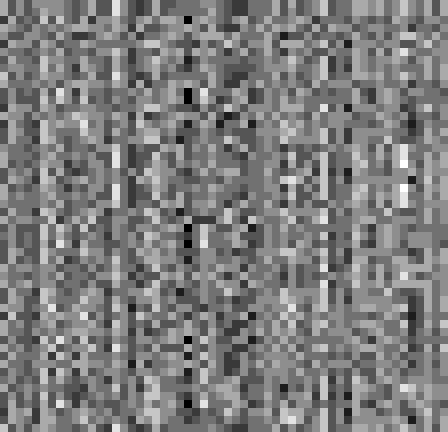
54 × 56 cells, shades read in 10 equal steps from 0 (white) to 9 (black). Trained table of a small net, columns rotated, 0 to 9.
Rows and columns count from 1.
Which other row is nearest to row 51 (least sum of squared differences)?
31
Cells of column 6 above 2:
34
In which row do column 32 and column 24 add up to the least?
28
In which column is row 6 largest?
44
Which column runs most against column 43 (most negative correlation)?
52
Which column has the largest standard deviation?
51
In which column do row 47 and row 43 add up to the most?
24
